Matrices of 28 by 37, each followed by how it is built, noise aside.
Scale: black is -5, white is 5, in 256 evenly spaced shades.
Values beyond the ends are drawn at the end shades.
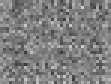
blocks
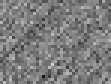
Hankel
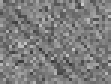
Toeplitz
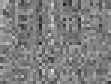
low rank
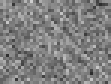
Toeplitz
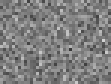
noise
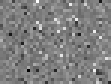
sparse
